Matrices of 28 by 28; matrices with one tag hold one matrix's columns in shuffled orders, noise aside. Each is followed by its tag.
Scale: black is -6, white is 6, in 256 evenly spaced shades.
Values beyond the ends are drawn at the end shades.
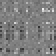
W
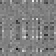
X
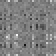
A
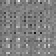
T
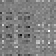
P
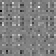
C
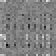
A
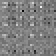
C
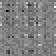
C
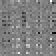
T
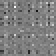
C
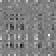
A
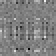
X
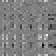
A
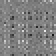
P
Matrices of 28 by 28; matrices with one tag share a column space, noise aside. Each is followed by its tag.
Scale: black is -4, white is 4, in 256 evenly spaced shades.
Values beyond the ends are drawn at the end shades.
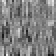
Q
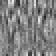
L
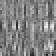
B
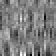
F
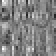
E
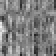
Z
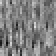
B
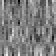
Q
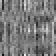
Z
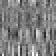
F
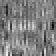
B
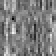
Z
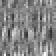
F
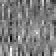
Q
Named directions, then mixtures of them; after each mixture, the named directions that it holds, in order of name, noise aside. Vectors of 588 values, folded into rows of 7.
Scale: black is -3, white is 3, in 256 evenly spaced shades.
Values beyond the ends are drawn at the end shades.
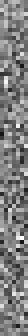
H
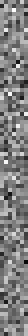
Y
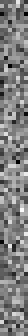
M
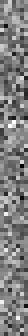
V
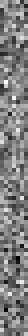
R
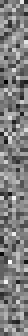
M, R, Y.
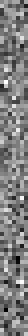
R.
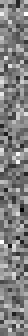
M.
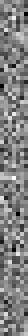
M, R, Y.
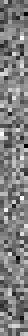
H, R, V.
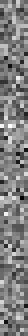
M, V.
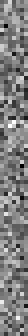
V.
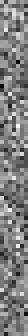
H, R, Y.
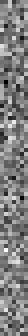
R, V.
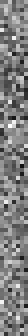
V.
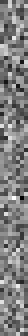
M, R, V.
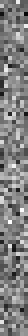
M, R.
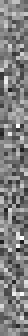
H.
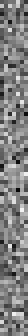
M.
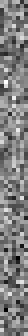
R.
